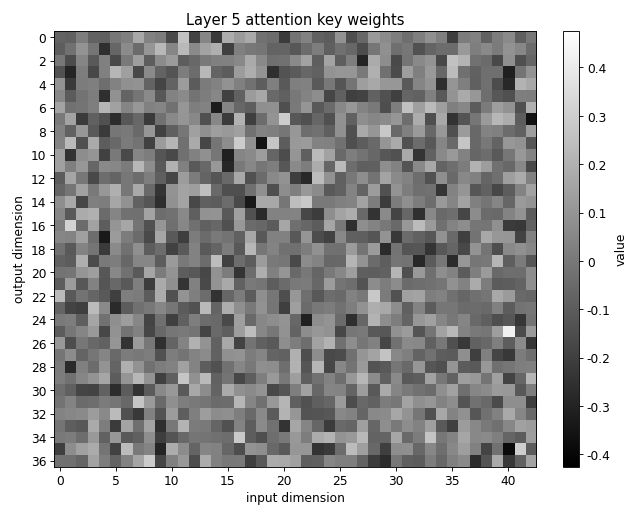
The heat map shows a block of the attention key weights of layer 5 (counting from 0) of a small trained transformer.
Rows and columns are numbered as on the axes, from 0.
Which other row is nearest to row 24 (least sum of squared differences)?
16
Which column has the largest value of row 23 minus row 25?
13
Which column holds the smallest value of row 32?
7
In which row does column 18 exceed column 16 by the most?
20
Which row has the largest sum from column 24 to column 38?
34
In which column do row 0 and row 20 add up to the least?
12
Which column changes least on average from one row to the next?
38
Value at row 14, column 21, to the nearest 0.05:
0.25
